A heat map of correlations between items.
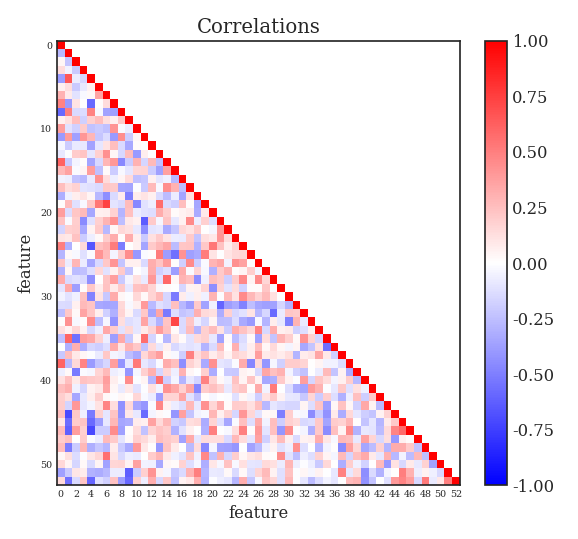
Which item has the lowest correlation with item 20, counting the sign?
29
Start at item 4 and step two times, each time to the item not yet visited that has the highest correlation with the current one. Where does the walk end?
35
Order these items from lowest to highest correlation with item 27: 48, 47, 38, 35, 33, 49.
38, 33, 47, 48, 49, 35
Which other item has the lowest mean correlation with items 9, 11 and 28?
18
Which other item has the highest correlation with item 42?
16
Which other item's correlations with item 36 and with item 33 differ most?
15
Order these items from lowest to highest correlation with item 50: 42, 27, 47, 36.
47, 36, 27, 42
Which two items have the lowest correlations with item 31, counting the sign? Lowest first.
21, 24
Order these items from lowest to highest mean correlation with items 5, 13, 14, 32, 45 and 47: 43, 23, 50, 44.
50, 44, 23, 43
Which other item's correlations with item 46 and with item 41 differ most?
1
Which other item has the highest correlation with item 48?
52
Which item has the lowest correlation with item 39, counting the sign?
2
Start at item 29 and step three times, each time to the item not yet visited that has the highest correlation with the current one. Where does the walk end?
19
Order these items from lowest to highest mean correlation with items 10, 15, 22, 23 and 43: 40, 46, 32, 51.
51, 32, 46, 40
